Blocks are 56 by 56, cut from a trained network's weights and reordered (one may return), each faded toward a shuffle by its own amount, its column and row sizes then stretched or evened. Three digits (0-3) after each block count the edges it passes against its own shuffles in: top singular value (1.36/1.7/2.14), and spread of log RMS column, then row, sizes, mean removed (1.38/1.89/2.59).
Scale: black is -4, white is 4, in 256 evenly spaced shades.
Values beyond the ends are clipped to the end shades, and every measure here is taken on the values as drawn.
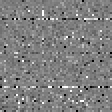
2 1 2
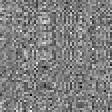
3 2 0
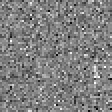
1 1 0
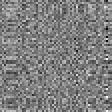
3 1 1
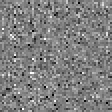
0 2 1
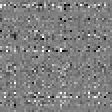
0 2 3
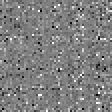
0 2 1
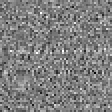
2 0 1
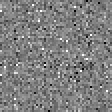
0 1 0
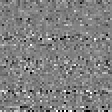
1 1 3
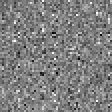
1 2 0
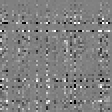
2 3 3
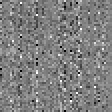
0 3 0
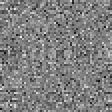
2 0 0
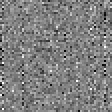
1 2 0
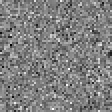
0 1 0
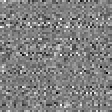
2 0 3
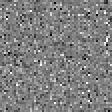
0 2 0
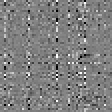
3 3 2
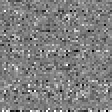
1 1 3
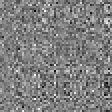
3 2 1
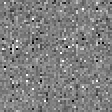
0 2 1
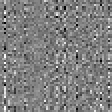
3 3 0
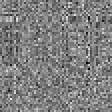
3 2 0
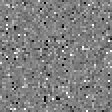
0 1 0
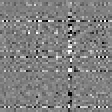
3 1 3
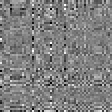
3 2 2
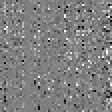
1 3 0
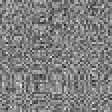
3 0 0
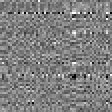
3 1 2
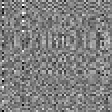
3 2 1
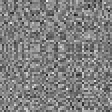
3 0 1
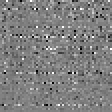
1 1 3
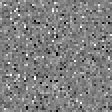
0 1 0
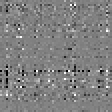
2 2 3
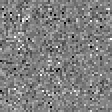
0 1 1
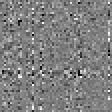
1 3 2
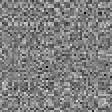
3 0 1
